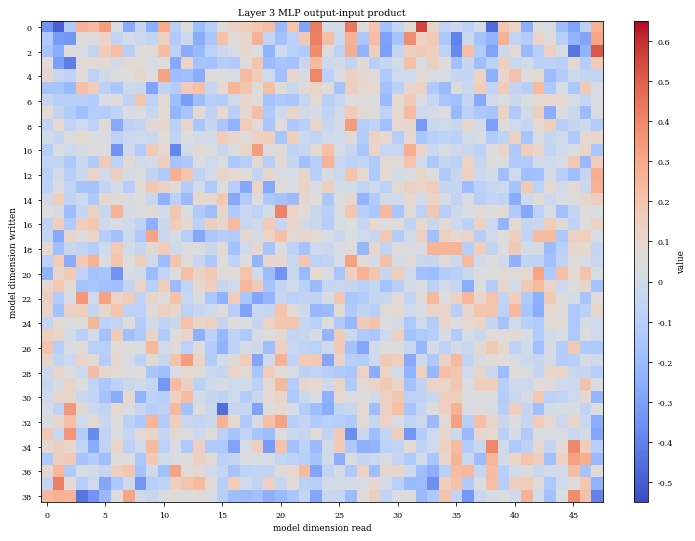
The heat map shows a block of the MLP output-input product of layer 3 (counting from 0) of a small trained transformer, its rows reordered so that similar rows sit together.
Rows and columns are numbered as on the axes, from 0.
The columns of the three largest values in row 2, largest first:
47, 23, 26
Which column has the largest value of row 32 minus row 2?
35
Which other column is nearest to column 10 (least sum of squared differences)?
39
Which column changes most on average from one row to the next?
12
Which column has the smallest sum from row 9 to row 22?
27
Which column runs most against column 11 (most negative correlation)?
18
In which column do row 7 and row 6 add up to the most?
31
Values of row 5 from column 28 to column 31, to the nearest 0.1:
0.1 -0.2 -0.1 0.1
